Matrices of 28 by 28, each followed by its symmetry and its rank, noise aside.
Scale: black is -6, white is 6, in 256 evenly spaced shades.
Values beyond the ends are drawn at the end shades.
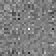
symmetric, rank five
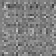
no symmetry, rank four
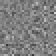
no symmetry, rank five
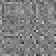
antisymmetric, rank four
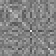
symmetric, rank four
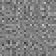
antisymmetric, rank four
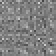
symmetric, rank four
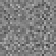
antisymmetric, rank four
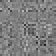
symmetric, rank three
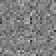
no symmetry, rank five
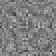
symmetric, rank four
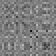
symmetric, rank three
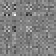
symmetric, rank three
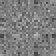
symmetric, rank four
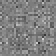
antisymmetric, rank four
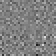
antisymmetric, rank four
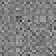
symmetric, rank three
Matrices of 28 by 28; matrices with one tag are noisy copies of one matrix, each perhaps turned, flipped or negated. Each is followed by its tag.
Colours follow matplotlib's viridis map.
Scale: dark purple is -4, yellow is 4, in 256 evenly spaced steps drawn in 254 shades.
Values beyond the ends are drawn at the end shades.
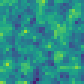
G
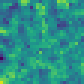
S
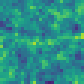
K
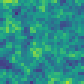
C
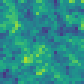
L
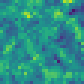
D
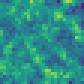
D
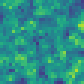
S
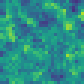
D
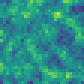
D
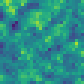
D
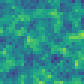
G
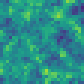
D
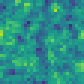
K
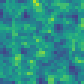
G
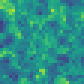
S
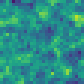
C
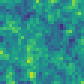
L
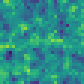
K
